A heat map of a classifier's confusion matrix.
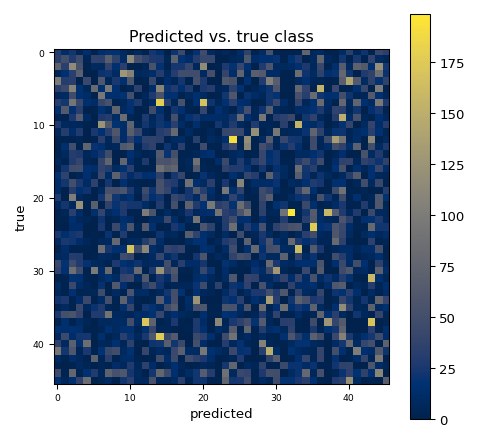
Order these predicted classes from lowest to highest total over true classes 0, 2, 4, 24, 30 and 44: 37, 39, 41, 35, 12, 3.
37, 12, 3, 41, 35, 39
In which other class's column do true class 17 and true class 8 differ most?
33
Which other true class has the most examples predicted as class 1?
8
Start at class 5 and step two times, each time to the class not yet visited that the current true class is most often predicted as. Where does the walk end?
7
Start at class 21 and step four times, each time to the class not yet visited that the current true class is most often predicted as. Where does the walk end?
14
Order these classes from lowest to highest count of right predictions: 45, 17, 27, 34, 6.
17, 34, 45, 27, 6
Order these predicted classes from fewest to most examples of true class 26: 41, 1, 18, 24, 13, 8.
41, 18, 1, 24, 13, 8
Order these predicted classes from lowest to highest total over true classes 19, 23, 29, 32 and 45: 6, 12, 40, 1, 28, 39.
1, 6, 12, 28, 40, 39
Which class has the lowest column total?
22
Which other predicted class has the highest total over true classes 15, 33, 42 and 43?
16
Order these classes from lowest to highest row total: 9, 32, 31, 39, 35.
32, 31, 9, 35, 39
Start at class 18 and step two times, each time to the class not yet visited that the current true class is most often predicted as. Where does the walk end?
38
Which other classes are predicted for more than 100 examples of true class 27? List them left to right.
10, 12, 33
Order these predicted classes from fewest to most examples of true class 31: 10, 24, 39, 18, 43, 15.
18, 15, 39, 10, 24, 43
